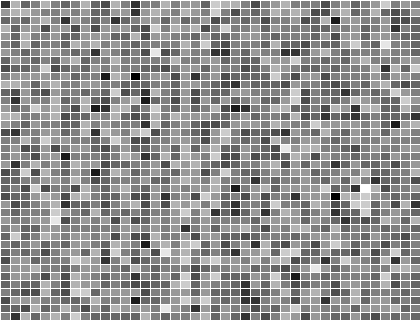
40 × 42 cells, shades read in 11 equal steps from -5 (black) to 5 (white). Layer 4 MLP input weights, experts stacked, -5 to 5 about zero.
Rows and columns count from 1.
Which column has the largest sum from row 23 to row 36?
19
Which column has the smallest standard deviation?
13
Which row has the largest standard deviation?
14
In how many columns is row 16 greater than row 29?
17
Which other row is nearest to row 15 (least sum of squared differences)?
11
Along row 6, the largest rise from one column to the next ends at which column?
39
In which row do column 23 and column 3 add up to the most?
22
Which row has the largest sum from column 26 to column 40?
24
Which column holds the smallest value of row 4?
40
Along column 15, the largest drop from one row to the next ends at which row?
18
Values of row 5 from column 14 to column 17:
2 -2 1 1
